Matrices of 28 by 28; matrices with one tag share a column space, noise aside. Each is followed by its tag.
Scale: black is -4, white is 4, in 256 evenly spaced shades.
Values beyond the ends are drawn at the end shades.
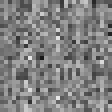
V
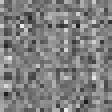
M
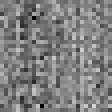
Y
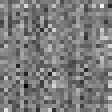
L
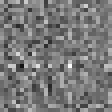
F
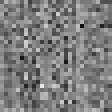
M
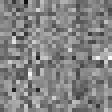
V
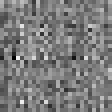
V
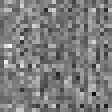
F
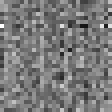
M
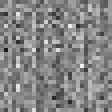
M
